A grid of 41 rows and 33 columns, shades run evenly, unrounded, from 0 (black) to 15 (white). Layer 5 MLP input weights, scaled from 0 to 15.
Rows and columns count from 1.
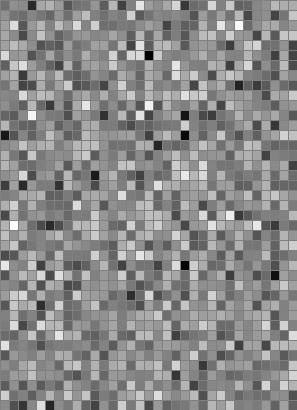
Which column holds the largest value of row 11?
17
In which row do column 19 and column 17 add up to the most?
11
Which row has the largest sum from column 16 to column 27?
10
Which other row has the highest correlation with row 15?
30
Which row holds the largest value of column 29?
23
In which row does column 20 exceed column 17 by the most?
6
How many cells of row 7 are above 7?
24
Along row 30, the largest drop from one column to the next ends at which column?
18
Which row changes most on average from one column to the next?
28
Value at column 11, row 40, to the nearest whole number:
5
